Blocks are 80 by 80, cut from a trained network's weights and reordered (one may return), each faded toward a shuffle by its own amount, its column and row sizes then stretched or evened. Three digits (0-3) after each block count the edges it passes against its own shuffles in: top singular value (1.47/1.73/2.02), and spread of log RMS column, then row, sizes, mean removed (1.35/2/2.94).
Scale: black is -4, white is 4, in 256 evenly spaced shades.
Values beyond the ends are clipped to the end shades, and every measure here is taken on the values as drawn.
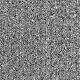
0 0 1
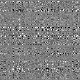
1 2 3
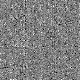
0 1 1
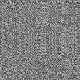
3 0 2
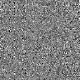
0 2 1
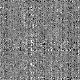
2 2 2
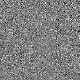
1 2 2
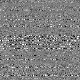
0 0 3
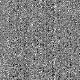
0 2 1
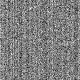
2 0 0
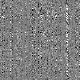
0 3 1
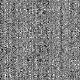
2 1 2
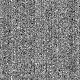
1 0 0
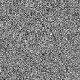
1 1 1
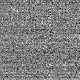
1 2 0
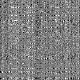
3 1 3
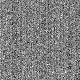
1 0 0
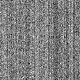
3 0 1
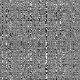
2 3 1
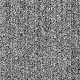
1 0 0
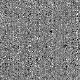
0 2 1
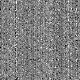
2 2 1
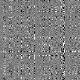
2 3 2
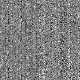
1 2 1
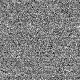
0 0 0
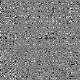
1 2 3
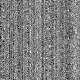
3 2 1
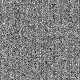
0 0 0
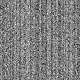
3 0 0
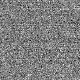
0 1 0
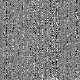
0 3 0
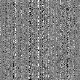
2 3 0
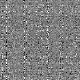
1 3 1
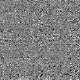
0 2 2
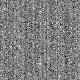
1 0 1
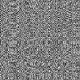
3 2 1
